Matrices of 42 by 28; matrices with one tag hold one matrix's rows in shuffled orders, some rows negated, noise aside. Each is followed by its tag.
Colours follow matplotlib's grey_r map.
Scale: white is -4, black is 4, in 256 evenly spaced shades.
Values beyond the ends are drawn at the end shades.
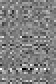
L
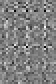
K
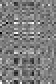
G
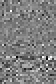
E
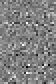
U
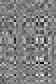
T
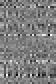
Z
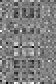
G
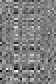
G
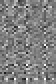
K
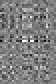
L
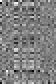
G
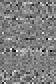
E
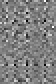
K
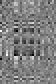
G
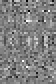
U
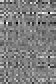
Z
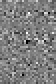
U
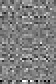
L
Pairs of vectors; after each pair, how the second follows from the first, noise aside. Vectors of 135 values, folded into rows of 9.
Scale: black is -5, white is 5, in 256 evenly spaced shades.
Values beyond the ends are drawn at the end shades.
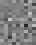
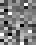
wrapped around, negated, scaled up.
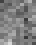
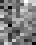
reversed, scaled up.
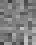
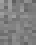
reversed, shrunk.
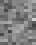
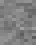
wrapped around, shrunk.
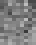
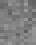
shrunk.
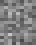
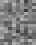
reversed, negated.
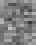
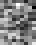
wrapped around, negated, scaled up.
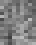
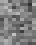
wrapped around.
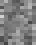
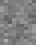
wrapped around, shrunk.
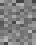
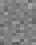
reversed, shrunk.
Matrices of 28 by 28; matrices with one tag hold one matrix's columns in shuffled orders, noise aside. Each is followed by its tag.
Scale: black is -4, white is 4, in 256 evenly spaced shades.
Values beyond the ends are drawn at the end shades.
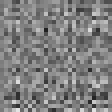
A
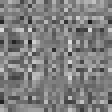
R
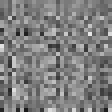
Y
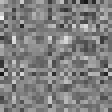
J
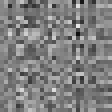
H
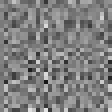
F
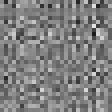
H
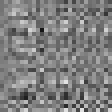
A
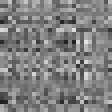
R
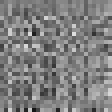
Y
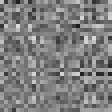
J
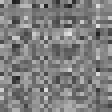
H
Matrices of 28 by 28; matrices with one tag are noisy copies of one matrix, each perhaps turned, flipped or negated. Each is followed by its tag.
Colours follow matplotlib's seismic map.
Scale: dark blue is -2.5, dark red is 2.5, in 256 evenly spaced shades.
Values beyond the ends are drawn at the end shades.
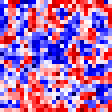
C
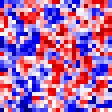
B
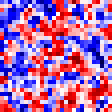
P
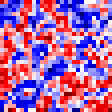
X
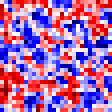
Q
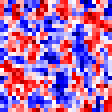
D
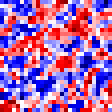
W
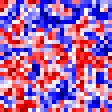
P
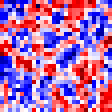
X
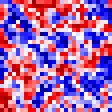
X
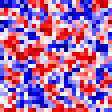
D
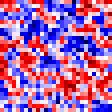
W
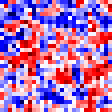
P
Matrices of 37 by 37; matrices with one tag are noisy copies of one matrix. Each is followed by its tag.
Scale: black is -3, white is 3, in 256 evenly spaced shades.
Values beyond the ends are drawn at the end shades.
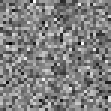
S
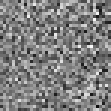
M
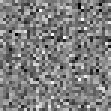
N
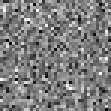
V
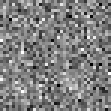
V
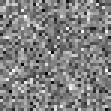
V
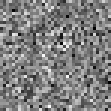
S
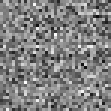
M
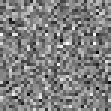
S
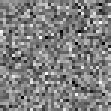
N
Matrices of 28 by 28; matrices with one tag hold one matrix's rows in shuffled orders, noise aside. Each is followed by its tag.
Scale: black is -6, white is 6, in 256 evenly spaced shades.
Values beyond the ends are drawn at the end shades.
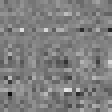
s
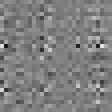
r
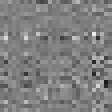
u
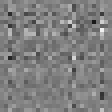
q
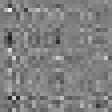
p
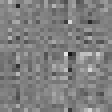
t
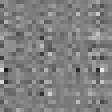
r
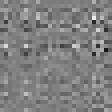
u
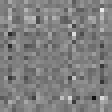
q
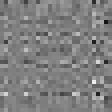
u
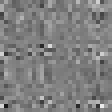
r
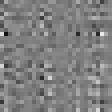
r
